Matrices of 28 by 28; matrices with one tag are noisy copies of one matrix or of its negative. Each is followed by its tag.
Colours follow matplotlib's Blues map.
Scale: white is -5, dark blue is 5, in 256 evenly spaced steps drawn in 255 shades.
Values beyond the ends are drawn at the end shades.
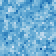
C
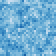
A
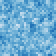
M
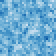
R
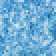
M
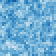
A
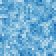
M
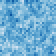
A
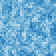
M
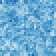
A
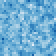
M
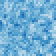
M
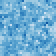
M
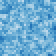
M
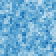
M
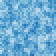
R
